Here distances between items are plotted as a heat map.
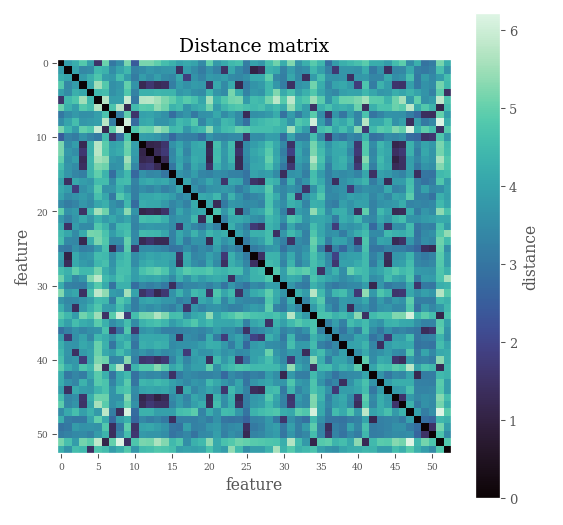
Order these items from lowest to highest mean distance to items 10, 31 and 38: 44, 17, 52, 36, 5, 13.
36, 13, 17, 44, 52, 5
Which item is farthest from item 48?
5
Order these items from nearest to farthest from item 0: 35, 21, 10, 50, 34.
10, 50, 21, 35, 34
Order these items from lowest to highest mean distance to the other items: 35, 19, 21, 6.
19, 21, 35, 6
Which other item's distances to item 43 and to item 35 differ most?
28
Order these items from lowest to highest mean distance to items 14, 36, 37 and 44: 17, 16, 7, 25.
16, 25, 7, 17
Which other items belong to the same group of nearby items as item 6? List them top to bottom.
9, 34, 41, 51
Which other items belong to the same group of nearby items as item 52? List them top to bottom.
4
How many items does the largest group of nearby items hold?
11
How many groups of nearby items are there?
14
